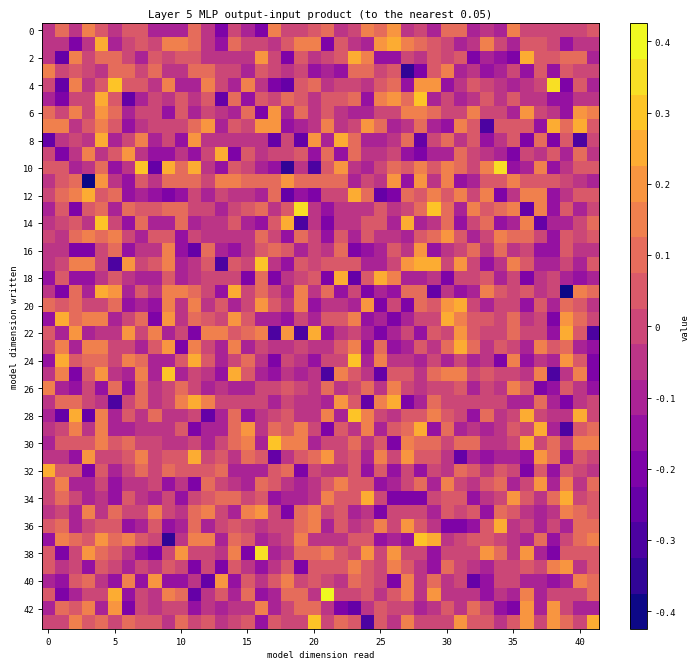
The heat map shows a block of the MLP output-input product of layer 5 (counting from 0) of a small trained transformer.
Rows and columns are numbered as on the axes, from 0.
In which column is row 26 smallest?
37
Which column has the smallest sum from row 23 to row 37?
38
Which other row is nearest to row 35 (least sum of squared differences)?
15
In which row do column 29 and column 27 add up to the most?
17
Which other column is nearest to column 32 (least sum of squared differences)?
12
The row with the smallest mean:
18
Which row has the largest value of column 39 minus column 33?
7
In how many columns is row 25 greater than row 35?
16
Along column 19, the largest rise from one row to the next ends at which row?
13
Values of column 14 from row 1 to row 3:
0.1 -0.05 0
